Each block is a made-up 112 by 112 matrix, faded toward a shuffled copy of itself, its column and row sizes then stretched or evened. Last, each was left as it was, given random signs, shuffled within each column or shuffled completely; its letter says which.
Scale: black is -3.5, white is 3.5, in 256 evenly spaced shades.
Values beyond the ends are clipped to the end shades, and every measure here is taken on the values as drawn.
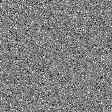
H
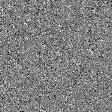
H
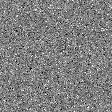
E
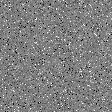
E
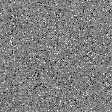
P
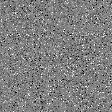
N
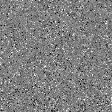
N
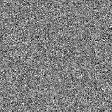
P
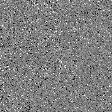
N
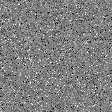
E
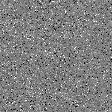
H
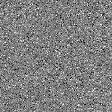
P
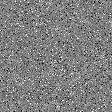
E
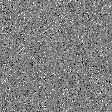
H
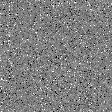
H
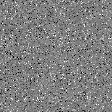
P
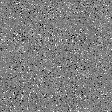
P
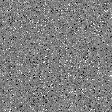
P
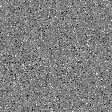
E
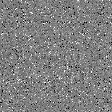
P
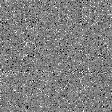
P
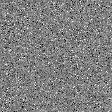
H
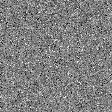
H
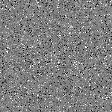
N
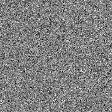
N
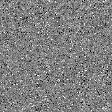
P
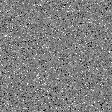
E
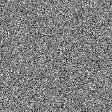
N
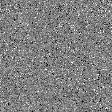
N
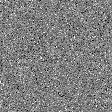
E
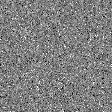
H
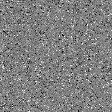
P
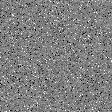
E
